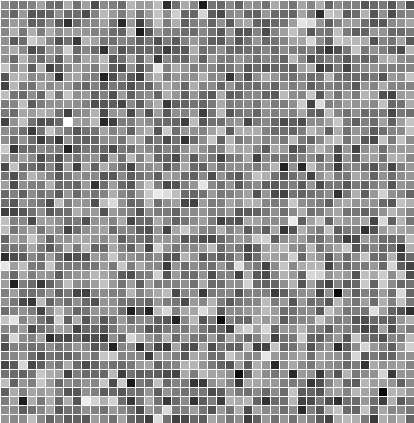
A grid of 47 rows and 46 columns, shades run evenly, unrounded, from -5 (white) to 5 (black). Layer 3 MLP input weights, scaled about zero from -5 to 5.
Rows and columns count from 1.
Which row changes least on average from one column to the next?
24
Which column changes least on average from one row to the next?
16
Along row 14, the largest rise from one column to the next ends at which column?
12
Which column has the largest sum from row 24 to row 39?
25
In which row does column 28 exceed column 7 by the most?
36
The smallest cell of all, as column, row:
8, 14
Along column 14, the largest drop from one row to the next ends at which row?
43
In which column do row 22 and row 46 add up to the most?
34
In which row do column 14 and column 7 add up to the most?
3
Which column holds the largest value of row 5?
9
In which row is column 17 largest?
35
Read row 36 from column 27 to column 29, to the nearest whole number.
1 1 -2
